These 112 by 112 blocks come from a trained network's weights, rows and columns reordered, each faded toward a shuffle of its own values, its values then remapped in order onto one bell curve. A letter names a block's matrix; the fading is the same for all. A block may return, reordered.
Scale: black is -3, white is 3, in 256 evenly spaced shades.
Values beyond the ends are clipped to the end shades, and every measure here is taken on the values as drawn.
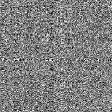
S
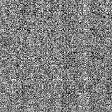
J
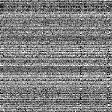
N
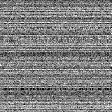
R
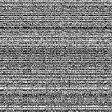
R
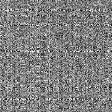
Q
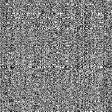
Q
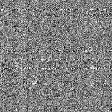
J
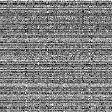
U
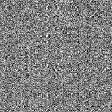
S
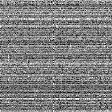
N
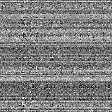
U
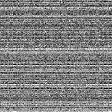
R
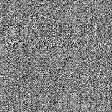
S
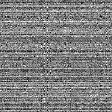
U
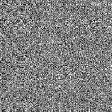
S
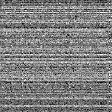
N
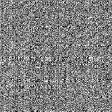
Q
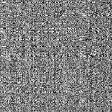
Q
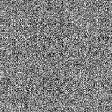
S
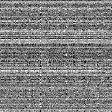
N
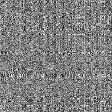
Q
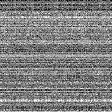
R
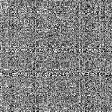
Q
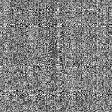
Q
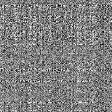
Q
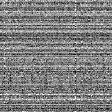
N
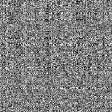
Q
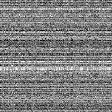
R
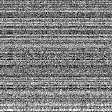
R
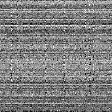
U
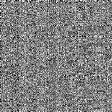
Q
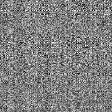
Q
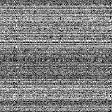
N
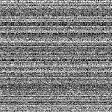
R
